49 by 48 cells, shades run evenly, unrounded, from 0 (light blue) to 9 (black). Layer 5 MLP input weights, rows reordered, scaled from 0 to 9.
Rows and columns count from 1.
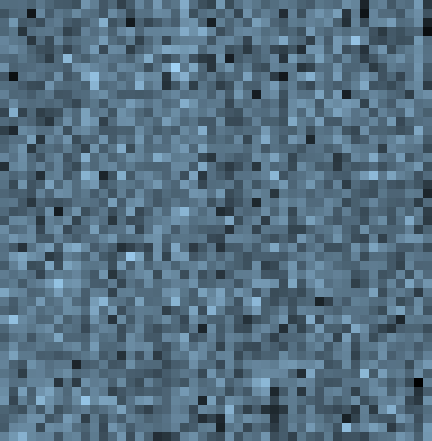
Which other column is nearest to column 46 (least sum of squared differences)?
37
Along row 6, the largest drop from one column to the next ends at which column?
35
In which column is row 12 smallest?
21
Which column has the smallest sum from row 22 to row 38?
20
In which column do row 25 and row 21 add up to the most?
48
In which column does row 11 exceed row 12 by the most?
39
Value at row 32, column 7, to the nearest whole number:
1
